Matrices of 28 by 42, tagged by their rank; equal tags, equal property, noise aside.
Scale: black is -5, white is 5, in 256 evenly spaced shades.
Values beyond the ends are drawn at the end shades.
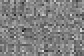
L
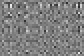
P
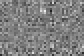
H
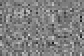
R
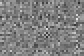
L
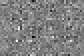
L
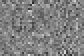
L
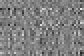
P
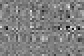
P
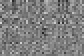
R
